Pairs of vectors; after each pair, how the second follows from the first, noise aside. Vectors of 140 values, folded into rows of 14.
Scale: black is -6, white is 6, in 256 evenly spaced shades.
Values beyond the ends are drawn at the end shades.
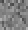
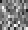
reversed, negated, scaled up.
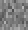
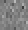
negated, partly zeroed.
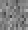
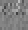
reversed, partly zeroed.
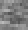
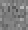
reversed, partly zeroed.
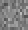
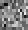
scaled up.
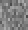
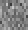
copied.
